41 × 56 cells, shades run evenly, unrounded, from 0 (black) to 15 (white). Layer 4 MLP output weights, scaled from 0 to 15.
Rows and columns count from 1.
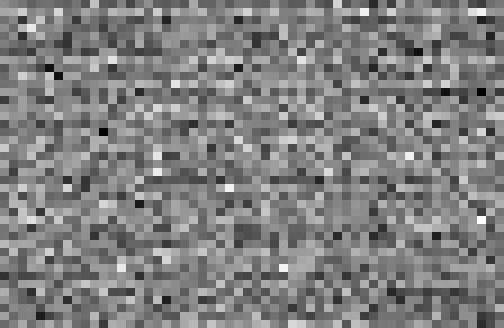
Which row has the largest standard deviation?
20
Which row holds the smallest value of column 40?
3
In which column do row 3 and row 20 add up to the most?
18
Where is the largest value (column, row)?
54, 28
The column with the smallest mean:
55
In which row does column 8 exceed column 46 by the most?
10
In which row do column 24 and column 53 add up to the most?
8
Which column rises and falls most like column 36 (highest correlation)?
51
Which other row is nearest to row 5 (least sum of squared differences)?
33
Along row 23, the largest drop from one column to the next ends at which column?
17
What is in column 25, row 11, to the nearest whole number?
11
